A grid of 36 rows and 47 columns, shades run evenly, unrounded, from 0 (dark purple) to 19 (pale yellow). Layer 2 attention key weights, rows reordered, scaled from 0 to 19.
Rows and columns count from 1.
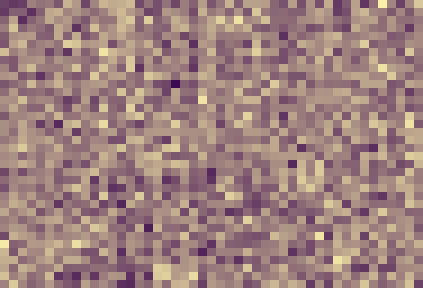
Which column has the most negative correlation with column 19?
34
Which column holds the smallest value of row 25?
43
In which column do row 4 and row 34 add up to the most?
28
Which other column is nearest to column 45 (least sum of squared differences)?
10
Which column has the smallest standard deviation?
5
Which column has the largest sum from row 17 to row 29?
46
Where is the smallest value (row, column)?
11, 20
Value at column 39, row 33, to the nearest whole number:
16
